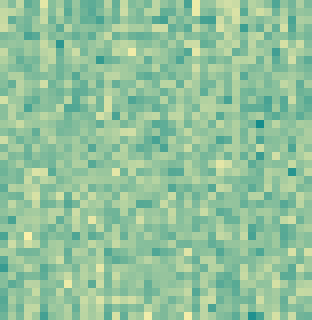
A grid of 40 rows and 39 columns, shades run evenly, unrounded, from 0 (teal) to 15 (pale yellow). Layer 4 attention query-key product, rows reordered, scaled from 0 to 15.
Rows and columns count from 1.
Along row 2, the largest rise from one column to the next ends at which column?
25
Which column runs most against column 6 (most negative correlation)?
11
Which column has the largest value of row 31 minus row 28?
2
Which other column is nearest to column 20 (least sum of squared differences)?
34
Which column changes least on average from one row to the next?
30
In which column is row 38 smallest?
1
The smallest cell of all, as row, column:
16, 33
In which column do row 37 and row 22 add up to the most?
5
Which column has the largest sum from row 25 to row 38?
13
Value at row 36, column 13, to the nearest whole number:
12
